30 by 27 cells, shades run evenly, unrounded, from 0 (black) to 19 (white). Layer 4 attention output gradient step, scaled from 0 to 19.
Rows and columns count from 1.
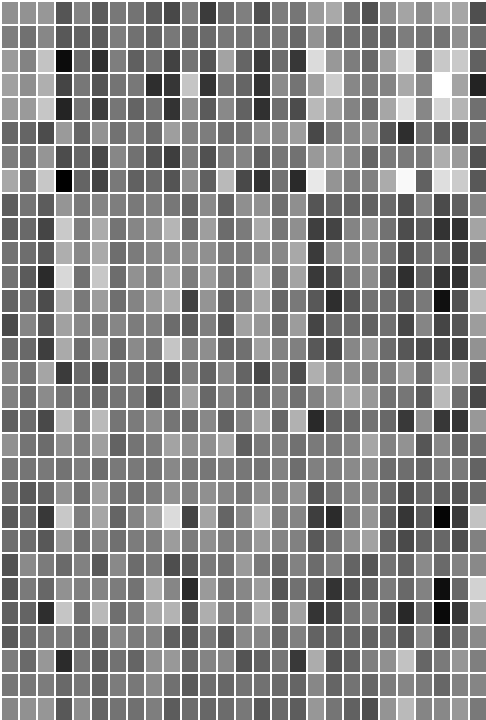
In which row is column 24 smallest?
15
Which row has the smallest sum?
27
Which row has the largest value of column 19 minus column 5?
4
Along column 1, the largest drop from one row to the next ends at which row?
9
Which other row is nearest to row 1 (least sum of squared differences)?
7
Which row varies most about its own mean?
8
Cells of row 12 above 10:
9
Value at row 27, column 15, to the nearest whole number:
10
